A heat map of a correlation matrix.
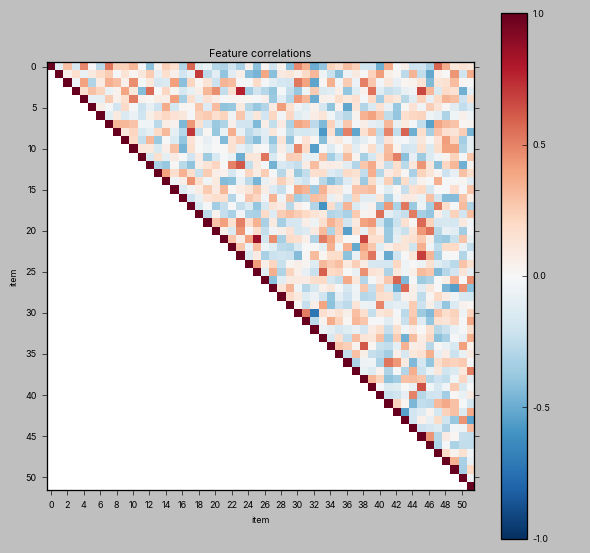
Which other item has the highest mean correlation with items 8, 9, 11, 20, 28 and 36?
41
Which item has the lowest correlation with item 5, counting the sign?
36
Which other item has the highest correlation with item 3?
23
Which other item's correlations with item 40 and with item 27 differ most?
1
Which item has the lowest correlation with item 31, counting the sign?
46
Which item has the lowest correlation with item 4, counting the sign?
32
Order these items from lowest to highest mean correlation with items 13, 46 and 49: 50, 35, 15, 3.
50, 35, 15, 3
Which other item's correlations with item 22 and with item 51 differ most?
37
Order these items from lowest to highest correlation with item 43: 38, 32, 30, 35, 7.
30, 35, 32, 7, 38
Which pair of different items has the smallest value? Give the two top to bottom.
30, 32
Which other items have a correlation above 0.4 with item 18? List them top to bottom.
1, 40, 44
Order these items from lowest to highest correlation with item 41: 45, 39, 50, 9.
45, 39, 50, 9
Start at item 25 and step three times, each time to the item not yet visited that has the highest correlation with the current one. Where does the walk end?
34
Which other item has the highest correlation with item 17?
8
